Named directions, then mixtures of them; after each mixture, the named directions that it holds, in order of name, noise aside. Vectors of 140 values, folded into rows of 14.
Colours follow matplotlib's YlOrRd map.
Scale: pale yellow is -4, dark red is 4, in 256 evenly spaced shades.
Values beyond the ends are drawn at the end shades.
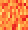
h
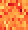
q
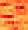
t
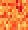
h, q, t.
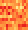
h, q, t.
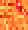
q, t.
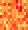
h, q, t.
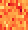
q.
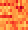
h, q, t.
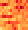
h, t.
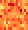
q.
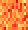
h, q.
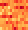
h, t.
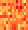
h, q, t.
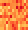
h, q, t.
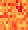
h, q, t.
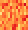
h.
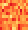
h, q, t.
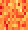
h, q.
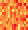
h.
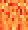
h, q.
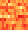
h, q, t.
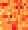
h, t.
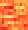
t.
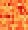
h, q, t.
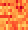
h, q, t.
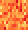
h, q.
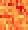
q, t.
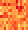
h, q, t.
